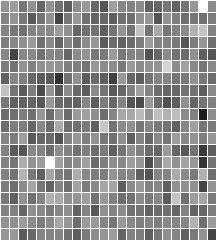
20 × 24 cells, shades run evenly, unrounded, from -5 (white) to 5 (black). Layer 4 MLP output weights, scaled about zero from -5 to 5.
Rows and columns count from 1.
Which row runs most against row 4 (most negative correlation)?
11
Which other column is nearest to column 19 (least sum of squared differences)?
15
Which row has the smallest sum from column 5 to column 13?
14
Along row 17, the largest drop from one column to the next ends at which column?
20
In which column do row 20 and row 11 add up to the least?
12
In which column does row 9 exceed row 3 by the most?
16
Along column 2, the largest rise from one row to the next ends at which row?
5
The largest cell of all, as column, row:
23, 10
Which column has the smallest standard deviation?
8
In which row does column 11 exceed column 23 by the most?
1
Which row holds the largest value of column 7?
7
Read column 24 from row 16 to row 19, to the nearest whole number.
-1 0 0 -1
